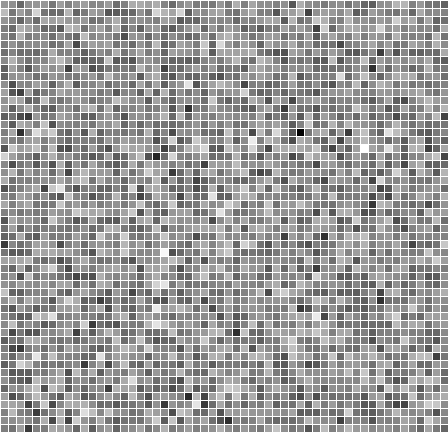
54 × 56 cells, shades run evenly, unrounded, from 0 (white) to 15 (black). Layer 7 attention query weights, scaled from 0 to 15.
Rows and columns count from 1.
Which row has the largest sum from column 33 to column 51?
50
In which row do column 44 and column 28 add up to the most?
17
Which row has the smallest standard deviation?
1
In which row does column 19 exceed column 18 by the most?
20
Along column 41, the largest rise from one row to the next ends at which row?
30
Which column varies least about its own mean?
53
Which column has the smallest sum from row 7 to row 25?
46
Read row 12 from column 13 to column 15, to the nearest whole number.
8 7 10
